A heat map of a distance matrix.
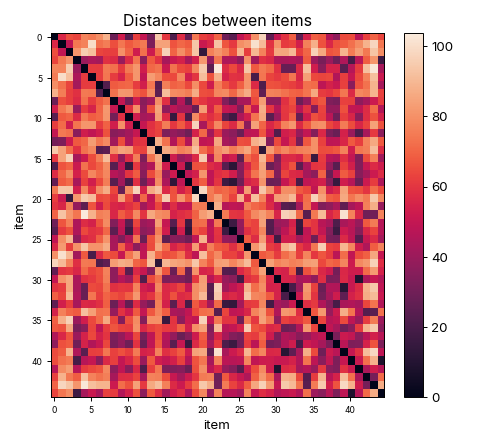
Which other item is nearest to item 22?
34
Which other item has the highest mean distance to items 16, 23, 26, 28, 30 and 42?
1
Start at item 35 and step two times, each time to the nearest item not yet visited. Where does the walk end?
25
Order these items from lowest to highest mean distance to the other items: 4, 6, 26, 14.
6, 4, 26, 14
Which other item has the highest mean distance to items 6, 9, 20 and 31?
43
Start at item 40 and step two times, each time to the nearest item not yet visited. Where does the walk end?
3
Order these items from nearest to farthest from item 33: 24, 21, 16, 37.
24, 16, 37, 21
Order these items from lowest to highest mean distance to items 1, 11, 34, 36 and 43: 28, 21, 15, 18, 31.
18, 21, 31, 15, 28
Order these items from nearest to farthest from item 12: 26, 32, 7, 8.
8, 26, 32, 7
